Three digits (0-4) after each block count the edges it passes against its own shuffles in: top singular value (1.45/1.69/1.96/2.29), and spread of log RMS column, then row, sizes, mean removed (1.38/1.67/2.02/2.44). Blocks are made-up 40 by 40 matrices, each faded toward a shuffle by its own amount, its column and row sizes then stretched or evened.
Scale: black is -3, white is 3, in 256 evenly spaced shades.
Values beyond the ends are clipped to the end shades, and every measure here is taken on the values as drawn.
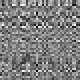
4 3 4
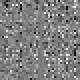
0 4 1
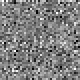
0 0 3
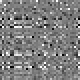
4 1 4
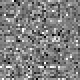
2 1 2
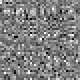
2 0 1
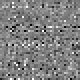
1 0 3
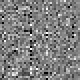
2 3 0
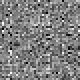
1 3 0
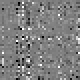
1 4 2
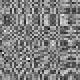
4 0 2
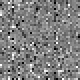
0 3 0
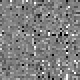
0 3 1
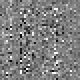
0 4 1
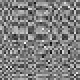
4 1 2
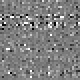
1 0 4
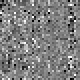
2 4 1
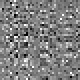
3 3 0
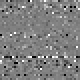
1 0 4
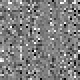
1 4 0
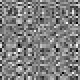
4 4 1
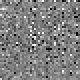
1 3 2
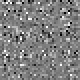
0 2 3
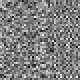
3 1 1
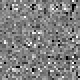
1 1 3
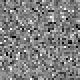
1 0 1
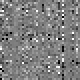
0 4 2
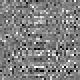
3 0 2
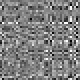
4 4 4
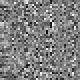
2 4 0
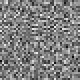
3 1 0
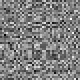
3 0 1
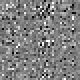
2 4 2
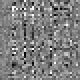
3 4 2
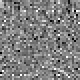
2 1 0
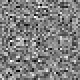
2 2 1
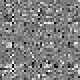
3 3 3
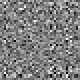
3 3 2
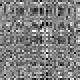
4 3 3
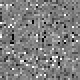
0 2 2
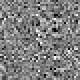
2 2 1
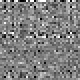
3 1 4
